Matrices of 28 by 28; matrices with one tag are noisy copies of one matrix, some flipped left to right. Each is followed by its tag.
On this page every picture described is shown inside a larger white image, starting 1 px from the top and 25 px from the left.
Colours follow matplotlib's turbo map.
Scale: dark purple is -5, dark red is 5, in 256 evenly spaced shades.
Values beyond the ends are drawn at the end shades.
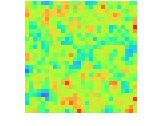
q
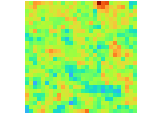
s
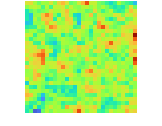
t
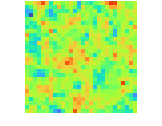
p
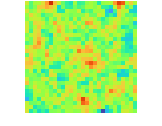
p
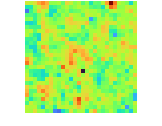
p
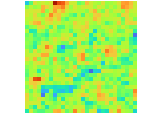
s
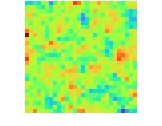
t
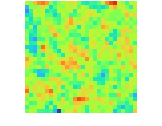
p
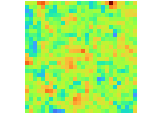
p
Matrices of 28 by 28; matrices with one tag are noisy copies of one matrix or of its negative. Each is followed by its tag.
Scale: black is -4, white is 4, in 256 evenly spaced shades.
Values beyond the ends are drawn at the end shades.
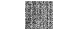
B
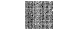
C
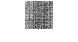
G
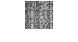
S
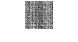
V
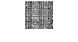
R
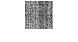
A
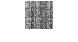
S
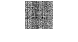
R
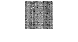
V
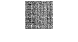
B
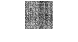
A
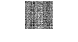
V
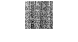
S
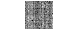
C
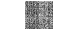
A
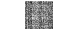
R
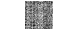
V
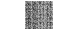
B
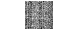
R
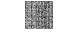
B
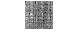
G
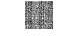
R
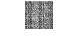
R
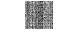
V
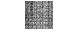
G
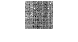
G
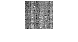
S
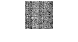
R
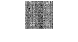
V
